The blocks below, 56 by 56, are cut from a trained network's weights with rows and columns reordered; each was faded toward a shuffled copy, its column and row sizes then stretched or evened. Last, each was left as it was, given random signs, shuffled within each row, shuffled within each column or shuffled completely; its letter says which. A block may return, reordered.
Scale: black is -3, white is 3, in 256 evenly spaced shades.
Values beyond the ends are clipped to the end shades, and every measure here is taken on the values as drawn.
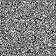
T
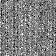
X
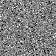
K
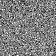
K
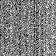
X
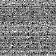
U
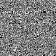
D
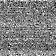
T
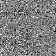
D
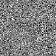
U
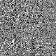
D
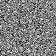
K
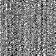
U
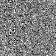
X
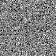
D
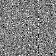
X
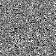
D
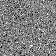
K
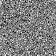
K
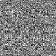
U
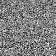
T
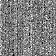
X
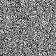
T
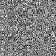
U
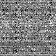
U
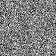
K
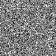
X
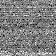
T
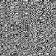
U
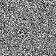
D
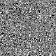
D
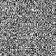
U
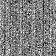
X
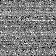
T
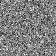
K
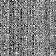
U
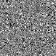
D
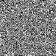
D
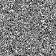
X
